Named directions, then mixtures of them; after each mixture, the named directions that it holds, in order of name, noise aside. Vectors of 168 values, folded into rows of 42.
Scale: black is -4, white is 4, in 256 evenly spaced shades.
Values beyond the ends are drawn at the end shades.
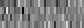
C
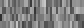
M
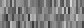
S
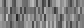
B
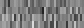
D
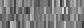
B, M, S.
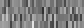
D.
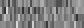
C, D, M.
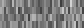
D, S.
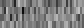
B, C, M.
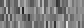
B, C.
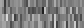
B, D.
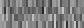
B, D, S.
